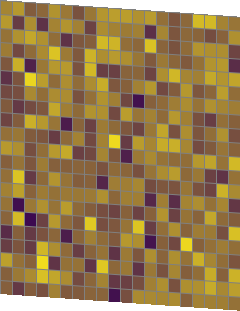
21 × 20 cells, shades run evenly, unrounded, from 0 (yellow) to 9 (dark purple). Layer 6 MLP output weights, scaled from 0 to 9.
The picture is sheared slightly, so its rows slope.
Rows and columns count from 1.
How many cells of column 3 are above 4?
15
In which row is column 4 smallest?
19
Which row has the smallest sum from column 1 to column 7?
20
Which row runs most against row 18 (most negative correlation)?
2
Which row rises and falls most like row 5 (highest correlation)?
16
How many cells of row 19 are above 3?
15
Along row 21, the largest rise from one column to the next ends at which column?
10
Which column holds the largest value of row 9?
6
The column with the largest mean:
7
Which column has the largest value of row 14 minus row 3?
13
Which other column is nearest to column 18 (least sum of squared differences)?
17
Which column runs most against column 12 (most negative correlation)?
4
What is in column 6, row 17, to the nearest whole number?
8
